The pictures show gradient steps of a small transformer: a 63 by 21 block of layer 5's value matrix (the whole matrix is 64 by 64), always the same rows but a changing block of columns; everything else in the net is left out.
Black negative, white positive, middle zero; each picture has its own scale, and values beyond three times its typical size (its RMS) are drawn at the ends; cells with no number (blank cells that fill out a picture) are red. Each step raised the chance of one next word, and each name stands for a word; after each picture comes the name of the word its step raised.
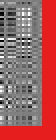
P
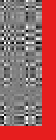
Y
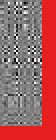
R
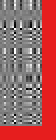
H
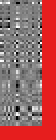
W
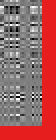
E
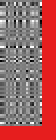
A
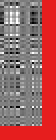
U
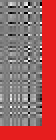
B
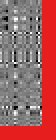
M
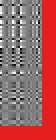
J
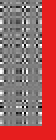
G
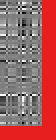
R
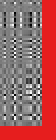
P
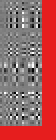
E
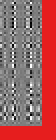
W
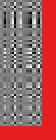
U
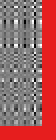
G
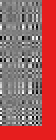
Y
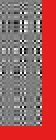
J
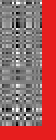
W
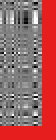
U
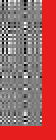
H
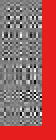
E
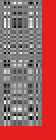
W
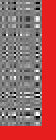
E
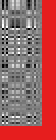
H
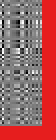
J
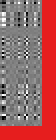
P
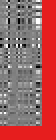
G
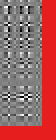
E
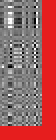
U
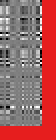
M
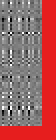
M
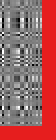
M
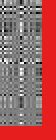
R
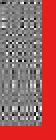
W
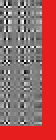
A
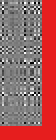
R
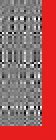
M
